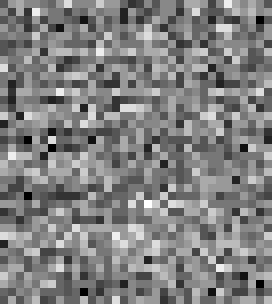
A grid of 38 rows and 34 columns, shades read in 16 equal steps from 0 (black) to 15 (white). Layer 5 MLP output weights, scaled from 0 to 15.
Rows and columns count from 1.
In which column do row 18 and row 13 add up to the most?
31
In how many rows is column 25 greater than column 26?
21
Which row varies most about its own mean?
14
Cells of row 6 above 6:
20
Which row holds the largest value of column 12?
15
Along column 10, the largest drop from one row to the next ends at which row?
11
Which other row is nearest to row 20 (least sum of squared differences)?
22
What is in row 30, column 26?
5
